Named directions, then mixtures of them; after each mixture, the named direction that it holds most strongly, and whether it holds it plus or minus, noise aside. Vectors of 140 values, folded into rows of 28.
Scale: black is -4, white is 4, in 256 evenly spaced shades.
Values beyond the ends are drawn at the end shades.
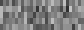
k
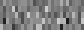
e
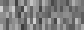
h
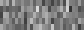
k, minus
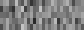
h, minus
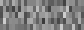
k, minus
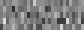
e, minus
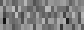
e, plus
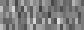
h, plus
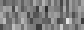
e, minus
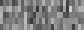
k, plus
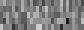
e, plus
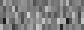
e, plus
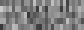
k, plus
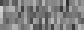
k, plus
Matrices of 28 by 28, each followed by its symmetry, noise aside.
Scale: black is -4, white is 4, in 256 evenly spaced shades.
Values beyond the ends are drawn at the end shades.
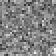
no symmetry.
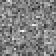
same after a half turn.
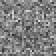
mirrored left to right.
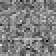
mirrored left to right.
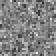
same after a half turn.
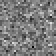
same after a half turn.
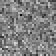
antisymmetric.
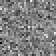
antisymmetric.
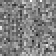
mirrored top to bottom.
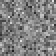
mirrored top to bottom.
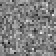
antisymmetric.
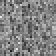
mirrored top to bottom.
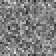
mirrored top to bottom.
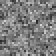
same after a half turn.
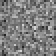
mirrored top to bottom.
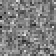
antisymmetric.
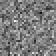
symmetric.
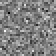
no symmetry.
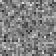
symmetric.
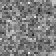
mirrored top to bottom.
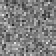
antisymmetric.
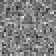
mirrored left to right.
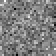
symmetric.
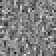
same after a half turn.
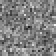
same after a half turn.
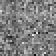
antisymmetric.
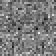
mirrored left to right.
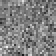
antisymmetric.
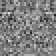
mirrored left to right.
